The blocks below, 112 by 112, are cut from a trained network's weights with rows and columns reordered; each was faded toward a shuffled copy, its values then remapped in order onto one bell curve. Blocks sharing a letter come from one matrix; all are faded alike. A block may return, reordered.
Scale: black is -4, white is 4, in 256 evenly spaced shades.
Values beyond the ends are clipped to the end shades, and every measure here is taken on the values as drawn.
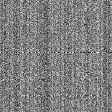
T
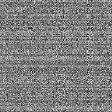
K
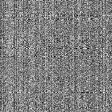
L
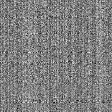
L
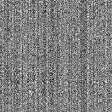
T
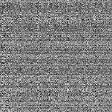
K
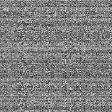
K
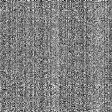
L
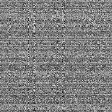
K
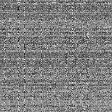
K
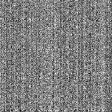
T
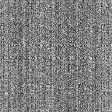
T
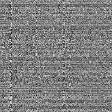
K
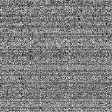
K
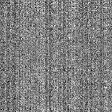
T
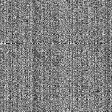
T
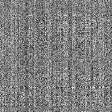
L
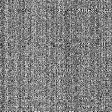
L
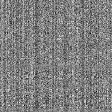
T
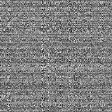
K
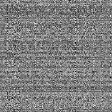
K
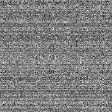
K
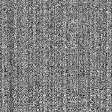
L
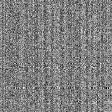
L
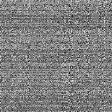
K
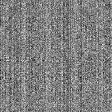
T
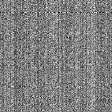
T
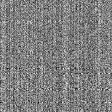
L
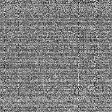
K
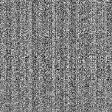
L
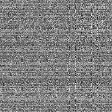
K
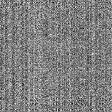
L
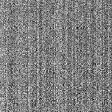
T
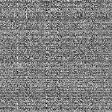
K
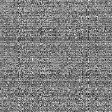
K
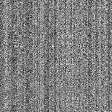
T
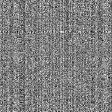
L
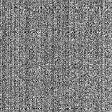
L
